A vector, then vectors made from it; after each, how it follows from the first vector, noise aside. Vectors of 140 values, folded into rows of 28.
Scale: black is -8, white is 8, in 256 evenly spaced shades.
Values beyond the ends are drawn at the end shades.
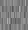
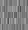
reversed, negated.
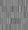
shrunk.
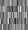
reversed, scaled up.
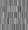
reversed, negated.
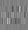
partly zeroed.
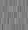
reversed, negated, shrunk.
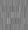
shrunk.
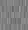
shrunk.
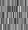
reversed, scaled up.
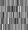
reversed, scaled up.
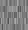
reversed, negated.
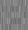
shrunk.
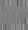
reversed, partly zeroed.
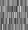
reversed, scaled up.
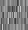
reversed, scaled up.
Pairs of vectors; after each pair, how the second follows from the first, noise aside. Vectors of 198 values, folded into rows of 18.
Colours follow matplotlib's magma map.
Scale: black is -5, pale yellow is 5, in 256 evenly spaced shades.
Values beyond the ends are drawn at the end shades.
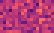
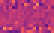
negated, partly zeroed.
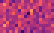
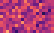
shuffled.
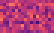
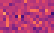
reversed, negated, partly zeroed.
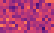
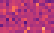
negated, partly zeroed.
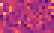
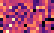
reversed, negated, scaled up.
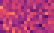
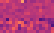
reversed, negated, partly zeroed.
